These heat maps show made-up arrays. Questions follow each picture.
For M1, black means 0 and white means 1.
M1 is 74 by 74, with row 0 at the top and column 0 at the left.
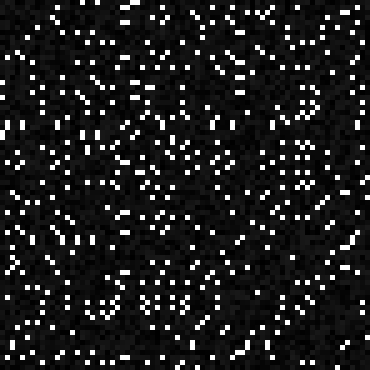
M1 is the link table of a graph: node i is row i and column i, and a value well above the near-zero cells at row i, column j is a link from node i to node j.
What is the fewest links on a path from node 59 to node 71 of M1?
2
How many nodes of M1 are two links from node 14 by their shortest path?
1
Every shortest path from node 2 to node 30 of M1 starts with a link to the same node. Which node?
node 49
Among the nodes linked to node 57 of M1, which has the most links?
node 24
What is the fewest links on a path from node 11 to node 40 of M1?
3
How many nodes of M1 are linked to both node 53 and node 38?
4
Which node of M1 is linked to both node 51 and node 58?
node 9
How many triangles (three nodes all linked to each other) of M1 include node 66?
3
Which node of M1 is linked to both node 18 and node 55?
node 63
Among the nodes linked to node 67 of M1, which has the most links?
node 5
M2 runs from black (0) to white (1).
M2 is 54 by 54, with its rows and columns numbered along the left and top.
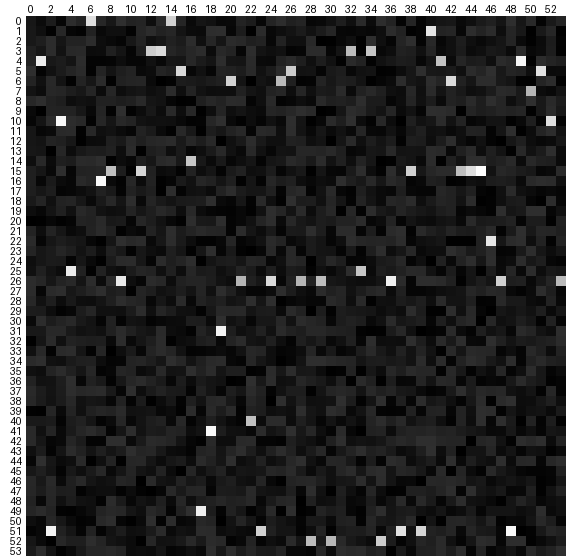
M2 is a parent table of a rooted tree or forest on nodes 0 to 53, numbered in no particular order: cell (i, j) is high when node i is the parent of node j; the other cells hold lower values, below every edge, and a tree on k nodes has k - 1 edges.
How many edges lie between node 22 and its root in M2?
6
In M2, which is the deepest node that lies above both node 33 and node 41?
25
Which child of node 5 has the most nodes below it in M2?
26
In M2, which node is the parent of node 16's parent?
0
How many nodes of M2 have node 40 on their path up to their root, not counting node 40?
2
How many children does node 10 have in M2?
2
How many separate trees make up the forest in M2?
4
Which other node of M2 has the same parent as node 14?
6
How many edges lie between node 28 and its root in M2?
2
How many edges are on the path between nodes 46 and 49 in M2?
5
